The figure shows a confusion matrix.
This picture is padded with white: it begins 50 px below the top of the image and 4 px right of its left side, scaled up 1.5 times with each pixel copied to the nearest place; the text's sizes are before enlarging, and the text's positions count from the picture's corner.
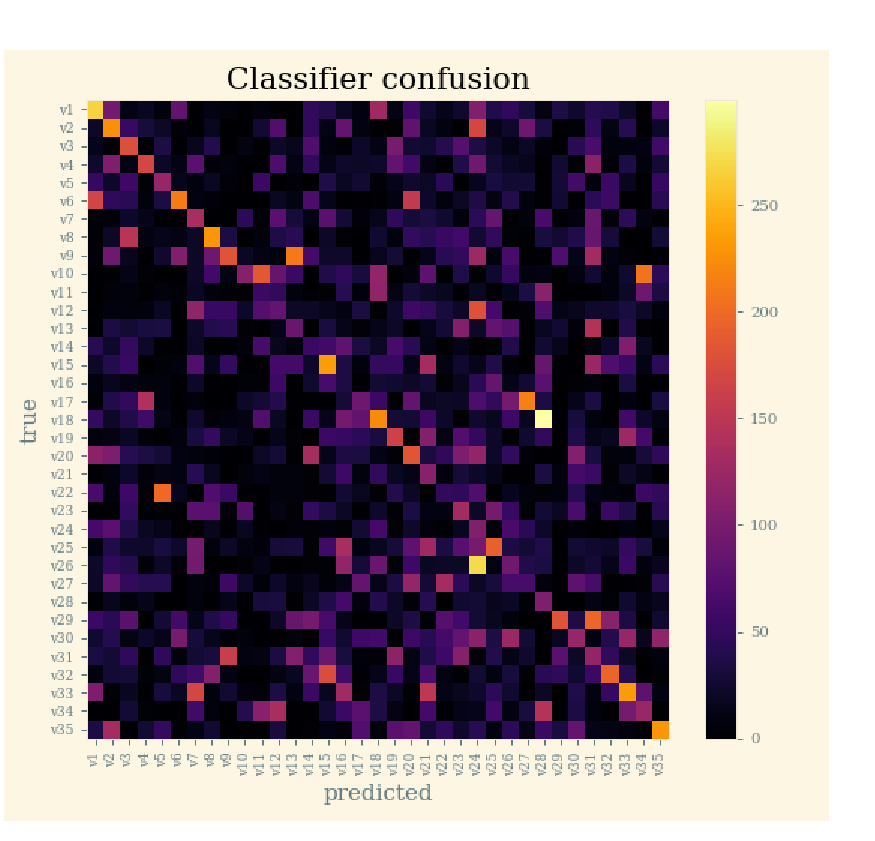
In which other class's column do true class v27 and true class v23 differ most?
v22
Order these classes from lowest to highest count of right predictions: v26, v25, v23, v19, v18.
v26, v23, v19, v25, v18
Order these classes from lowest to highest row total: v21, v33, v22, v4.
v21, v22, v4, v33
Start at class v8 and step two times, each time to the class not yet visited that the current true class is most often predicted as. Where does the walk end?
v19
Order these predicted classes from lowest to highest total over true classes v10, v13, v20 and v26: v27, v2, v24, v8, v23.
v27, v8, v2, v23, v24
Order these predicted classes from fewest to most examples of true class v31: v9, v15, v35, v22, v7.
v35, v7, v22, v15, v9
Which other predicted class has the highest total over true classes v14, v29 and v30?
v33
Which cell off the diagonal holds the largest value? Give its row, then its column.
v18, v28
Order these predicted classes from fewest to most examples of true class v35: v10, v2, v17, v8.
v10, v8, v17, v2
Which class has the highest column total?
v24
